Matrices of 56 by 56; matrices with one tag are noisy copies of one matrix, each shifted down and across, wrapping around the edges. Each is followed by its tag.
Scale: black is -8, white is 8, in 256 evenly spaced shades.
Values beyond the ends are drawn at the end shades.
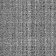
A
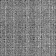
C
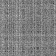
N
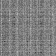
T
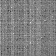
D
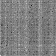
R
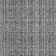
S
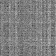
A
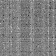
R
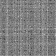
T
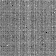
S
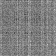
D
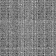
C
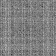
N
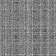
T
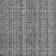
D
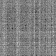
R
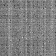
R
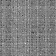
C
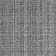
D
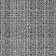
C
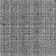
C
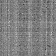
R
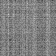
R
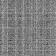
T
